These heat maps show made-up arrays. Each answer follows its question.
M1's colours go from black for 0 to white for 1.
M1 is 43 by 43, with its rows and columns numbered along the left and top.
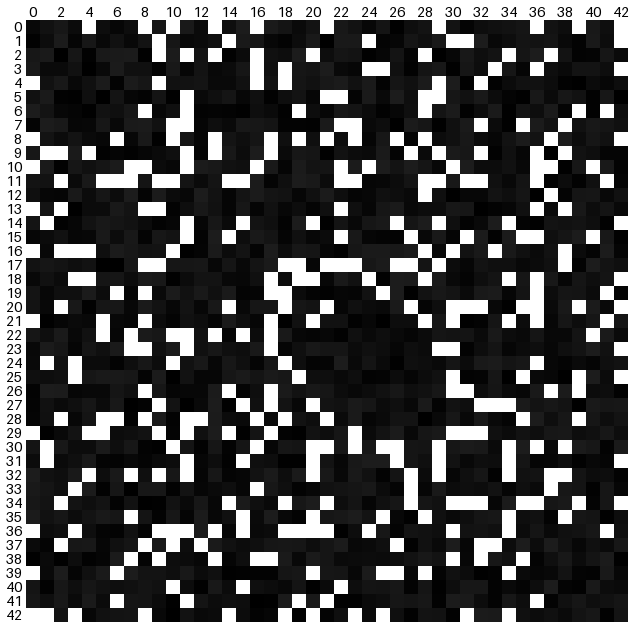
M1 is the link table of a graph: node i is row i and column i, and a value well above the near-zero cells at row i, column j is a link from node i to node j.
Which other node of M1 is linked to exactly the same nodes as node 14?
node 31
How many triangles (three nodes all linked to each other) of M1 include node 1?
2
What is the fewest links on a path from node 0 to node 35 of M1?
3
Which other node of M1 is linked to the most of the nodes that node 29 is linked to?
node 11
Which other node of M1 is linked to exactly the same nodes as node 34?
node 20
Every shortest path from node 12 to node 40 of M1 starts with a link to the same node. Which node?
node 37
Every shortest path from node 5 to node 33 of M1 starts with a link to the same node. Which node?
node 28
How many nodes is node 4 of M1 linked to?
6
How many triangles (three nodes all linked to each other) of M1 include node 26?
2
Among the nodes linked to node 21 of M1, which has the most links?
node 36
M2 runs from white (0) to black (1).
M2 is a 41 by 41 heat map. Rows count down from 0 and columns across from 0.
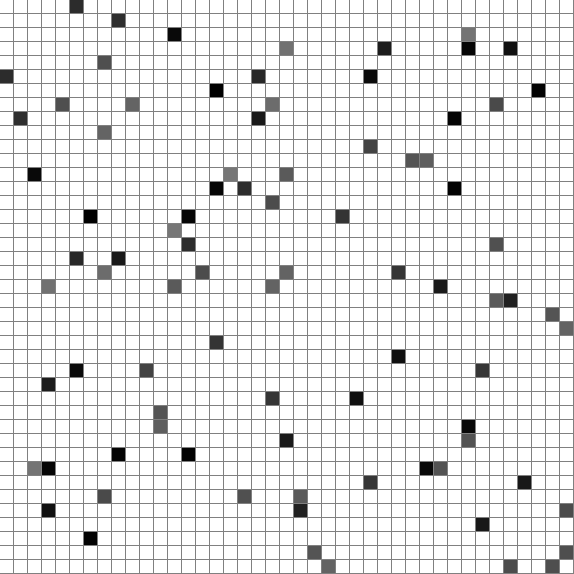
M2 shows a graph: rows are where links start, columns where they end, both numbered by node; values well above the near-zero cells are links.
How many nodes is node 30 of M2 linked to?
2
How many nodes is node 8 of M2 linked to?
3
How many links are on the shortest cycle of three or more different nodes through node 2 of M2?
5
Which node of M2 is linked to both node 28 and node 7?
node 19
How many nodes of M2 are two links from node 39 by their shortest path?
2
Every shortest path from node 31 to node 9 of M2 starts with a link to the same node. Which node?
node 20
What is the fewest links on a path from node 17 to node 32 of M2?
2
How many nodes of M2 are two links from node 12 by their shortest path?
4
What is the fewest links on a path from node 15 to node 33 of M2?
7
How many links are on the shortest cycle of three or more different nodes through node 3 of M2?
4
